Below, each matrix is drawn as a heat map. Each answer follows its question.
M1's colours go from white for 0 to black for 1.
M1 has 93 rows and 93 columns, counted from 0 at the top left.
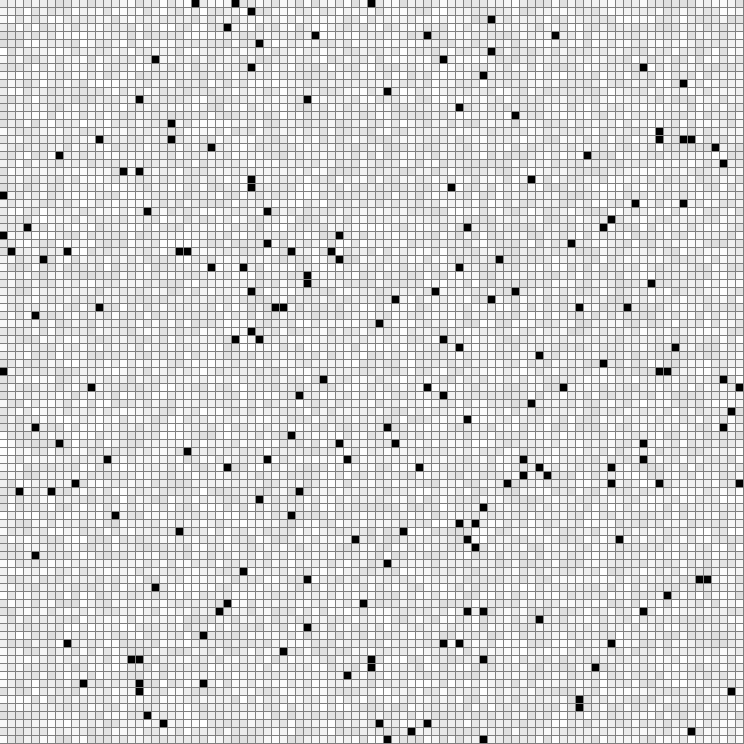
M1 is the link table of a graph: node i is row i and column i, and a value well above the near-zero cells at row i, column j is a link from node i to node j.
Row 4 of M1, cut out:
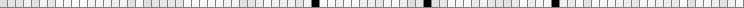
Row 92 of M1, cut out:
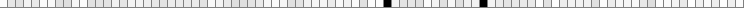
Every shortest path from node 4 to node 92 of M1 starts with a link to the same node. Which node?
node 53
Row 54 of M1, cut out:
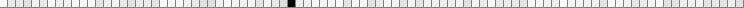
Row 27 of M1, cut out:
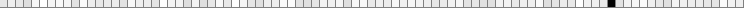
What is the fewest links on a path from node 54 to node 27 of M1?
6
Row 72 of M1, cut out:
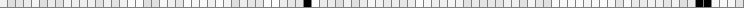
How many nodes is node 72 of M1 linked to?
3
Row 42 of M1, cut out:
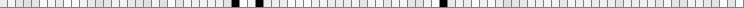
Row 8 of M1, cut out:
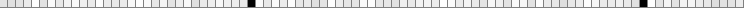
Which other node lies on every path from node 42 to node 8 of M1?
node 80
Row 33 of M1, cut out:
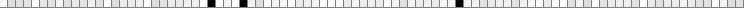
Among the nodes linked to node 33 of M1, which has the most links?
node 57
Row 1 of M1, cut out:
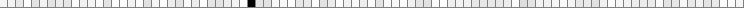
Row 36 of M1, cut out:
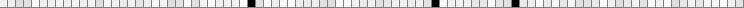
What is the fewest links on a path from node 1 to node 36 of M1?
2
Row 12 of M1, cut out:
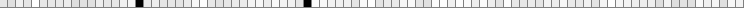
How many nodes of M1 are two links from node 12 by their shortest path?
8
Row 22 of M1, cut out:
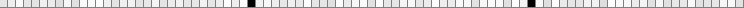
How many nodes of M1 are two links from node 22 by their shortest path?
6
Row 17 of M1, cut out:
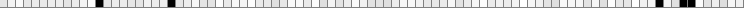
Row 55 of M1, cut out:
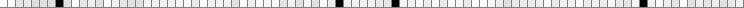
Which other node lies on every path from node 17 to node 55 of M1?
node 82
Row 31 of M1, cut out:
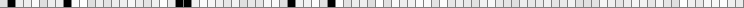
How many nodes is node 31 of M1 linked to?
6
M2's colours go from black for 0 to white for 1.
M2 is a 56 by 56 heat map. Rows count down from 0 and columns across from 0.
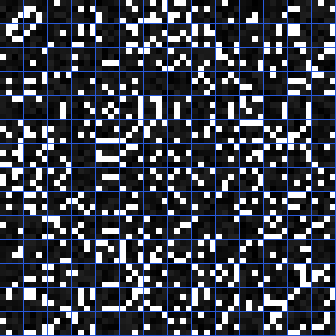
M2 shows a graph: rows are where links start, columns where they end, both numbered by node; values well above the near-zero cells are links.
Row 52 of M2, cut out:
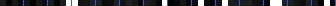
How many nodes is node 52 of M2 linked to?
8
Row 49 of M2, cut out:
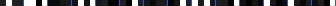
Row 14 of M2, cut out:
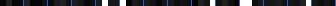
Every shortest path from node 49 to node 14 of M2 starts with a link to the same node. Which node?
node 5
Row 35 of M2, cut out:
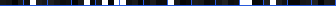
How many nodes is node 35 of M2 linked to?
9
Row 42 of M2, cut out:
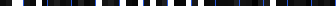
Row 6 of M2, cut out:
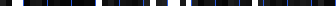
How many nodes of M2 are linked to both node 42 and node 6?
6
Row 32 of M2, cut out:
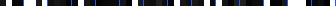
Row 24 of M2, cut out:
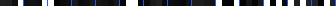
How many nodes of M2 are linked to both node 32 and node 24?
6
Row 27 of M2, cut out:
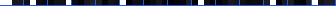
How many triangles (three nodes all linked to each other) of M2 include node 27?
7
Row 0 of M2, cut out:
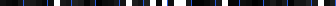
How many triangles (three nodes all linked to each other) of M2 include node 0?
6
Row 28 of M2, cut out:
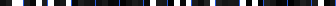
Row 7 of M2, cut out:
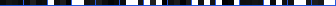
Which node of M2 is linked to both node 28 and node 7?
node 8
